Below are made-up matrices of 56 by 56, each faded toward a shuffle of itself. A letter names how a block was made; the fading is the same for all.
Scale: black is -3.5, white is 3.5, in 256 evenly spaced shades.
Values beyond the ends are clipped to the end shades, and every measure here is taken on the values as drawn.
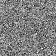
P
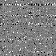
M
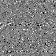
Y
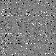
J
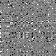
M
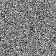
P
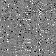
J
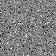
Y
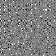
M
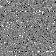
Y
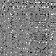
M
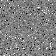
Y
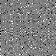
M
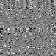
M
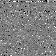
Y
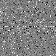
J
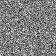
P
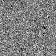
P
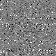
Y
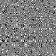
M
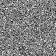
P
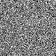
P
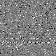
Y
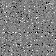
J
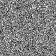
P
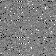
J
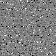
Y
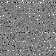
Y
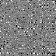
M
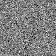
P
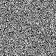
P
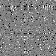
M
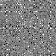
M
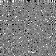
M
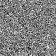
P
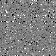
J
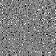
M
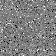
Y
